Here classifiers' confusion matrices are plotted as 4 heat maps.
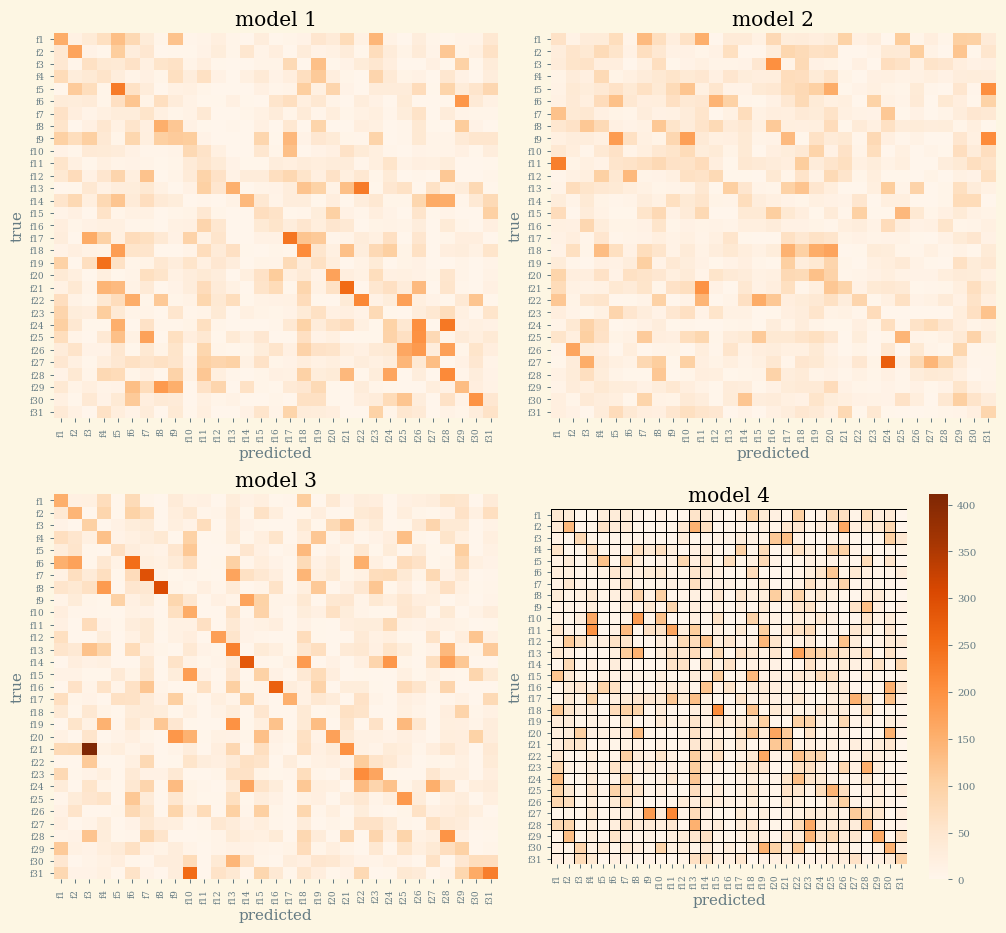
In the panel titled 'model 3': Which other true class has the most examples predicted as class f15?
f20
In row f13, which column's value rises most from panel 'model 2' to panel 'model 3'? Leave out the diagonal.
f28
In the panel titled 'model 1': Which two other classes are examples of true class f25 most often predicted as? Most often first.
f26, f7
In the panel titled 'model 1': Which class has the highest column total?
f5
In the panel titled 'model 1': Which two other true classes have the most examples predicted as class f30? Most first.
f22, f13
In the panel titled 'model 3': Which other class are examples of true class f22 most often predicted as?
f3
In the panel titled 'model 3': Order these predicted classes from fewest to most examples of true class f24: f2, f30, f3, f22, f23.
f2, f30, f3, f23, f22
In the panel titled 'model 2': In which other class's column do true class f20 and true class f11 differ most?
f1
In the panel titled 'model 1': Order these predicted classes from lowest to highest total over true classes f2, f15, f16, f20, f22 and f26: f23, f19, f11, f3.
f3, f19, f23, f11
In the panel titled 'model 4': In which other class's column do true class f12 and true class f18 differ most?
f15
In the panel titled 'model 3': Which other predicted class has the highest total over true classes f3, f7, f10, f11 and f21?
f13
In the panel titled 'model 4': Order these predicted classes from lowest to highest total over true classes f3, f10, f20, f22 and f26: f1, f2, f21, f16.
f16, f2, f1, f21
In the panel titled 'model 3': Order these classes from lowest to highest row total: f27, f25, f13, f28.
f27, f25, f28, f13
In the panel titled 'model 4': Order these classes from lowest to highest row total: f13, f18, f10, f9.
f9, f10, f18, f13
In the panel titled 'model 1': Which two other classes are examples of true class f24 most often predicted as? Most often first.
f28, f26
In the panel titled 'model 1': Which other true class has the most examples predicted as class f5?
f18
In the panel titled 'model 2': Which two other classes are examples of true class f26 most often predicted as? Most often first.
f2, f29
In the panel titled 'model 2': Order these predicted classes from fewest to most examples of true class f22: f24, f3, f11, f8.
f24, f3, f8, f11
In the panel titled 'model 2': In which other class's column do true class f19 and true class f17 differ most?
f7
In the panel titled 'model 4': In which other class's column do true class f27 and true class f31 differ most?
f11
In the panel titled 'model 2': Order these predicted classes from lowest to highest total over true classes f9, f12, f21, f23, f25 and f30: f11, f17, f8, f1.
f8, f1, f17, f11
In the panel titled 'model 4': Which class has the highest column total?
f13
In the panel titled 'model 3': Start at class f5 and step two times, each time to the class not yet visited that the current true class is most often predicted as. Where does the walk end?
f29
